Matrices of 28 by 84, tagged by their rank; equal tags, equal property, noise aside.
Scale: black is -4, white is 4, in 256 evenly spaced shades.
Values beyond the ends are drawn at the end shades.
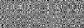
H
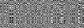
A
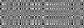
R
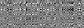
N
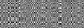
R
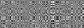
A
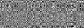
H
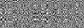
H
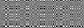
R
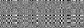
R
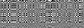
A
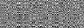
N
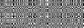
A
